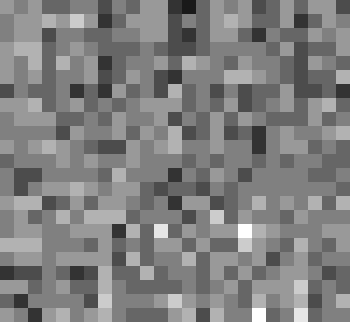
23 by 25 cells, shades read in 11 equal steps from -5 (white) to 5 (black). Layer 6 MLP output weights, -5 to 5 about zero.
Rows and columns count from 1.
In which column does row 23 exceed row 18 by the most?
3
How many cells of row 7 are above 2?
3
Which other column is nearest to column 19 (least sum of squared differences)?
14
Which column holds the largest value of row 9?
13
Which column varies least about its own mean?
20
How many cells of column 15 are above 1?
2
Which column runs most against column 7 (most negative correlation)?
21
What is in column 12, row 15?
0
